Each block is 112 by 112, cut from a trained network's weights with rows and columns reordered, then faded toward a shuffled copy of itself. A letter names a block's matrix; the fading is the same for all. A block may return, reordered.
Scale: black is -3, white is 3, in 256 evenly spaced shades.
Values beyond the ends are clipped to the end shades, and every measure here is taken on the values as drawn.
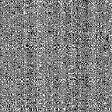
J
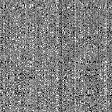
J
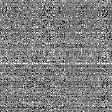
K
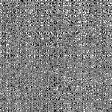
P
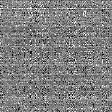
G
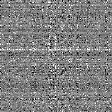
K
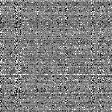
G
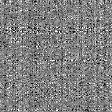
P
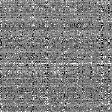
G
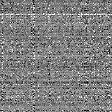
K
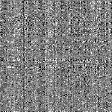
J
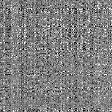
P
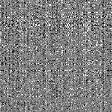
J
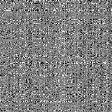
P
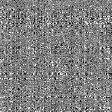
P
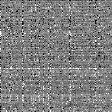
G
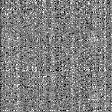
J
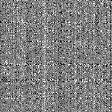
J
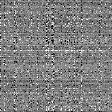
G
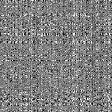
P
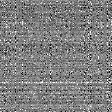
G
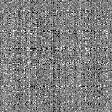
J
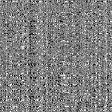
J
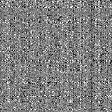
J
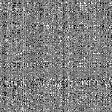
J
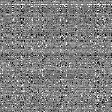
K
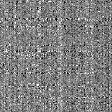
J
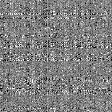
P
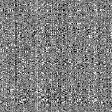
J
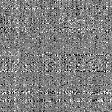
P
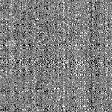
J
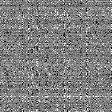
K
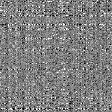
P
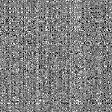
J
